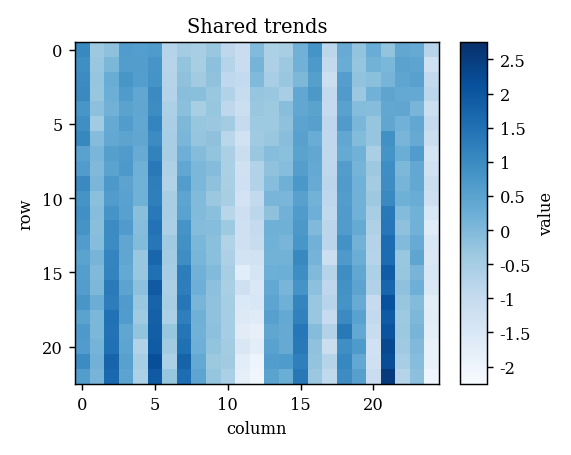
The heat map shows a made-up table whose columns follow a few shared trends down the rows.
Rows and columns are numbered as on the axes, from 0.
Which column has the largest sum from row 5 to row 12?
5
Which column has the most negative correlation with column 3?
6
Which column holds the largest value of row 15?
21
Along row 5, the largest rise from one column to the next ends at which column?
18
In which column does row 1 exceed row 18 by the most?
12
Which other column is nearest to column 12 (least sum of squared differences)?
20
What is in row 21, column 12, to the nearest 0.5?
-2
